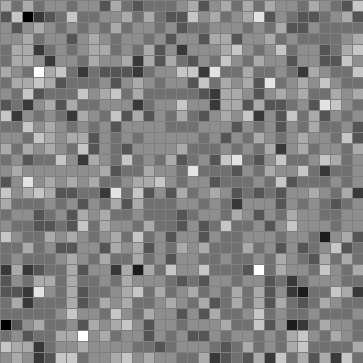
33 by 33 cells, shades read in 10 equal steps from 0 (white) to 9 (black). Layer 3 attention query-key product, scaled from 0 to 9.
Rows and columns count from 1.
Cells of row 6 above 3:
24
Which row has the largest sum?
19
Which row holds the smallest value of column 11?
18
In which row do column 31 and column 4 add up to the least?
27
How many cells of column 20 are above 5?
6
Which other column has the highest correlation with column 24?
7
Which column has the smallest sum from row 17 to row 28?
13
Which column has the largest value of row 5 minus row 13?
4
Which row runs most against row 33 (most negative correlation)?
11
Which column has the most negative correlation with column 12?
1
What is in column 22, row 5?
2
